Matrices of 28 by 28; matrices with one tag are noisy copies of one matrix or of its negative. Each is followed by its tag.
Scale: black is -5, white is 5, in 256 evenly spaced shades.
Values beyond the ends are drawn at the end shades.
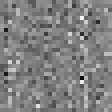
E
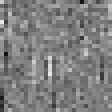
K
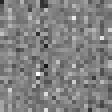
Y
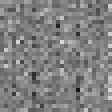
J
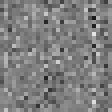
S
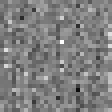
J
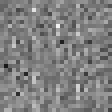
J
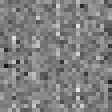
J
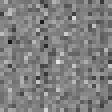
Y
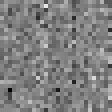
Y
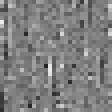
K
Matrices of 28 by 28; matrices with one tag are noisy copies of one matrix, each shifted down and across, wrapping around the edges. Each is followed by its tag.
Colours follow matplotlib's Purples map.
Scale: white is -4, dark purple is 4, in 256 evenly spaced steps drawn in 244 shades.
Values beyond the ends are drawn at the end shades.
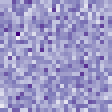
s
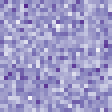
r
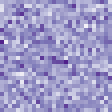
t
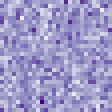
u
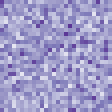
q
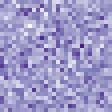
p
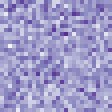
q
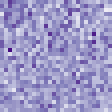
s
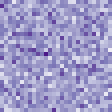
t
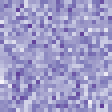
s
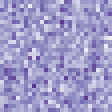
r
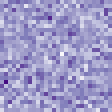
q
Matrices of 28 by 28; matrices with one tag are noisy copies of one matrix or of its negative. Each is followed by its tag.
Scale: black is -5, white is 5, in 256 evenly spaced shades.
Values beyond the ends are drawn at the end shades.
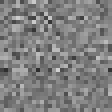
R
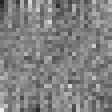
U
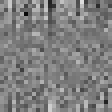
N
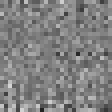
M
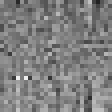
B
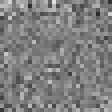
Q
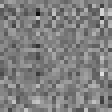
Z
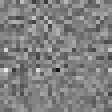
R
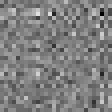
Z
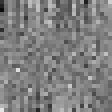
U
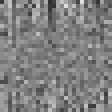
N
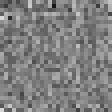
Q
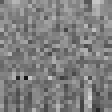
B
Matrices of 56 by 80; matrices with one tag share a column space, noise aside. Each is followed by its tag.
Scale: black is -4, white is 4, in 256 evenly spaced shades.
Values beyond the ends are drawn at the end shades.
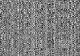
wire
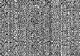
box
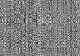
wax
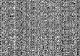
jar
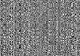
jar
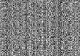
jar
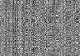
wax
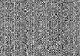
jar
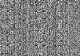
box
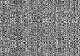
wax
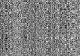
wire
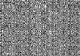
box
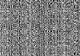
box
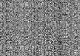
jar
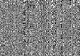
box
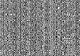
jar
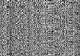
box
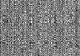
wax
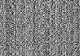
box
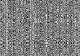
wax
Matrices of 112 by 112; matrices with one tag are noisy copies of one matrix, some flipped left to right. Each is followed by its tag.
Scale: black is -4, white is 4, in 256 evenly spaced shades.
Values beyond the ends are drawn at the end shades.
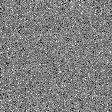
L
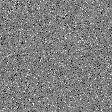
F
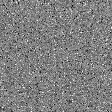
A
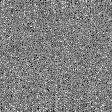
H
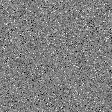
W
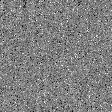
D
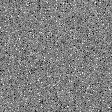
A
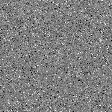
W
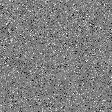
W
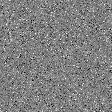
W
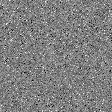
W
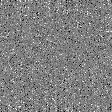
H
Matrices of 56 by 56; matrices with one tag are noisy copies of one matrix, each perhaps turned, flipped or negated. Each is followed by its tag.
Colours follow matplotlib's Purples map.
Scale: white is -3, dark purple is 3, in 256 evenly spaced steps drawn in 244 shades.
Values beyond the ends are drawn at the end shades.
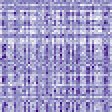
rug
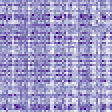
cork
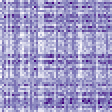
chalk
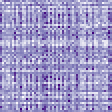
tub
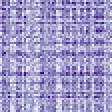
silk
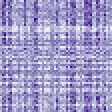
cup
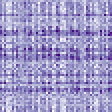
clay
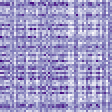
rug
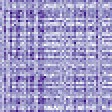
rug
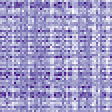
cork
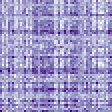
chalk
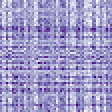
cup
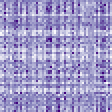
clay
